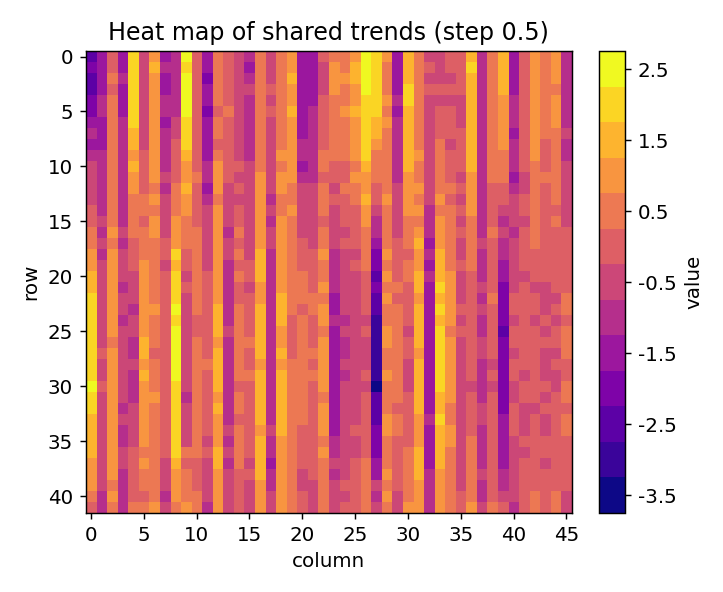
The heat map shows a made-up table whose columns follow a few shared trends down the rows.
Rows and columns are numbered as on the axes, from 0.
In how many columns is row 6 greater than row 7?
4
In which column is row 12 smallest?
11
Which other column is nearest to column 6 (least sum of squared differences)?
19
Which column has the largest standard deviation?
27
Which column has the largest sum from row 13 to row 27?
8
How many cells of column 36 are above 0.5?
16
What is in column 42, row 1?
1
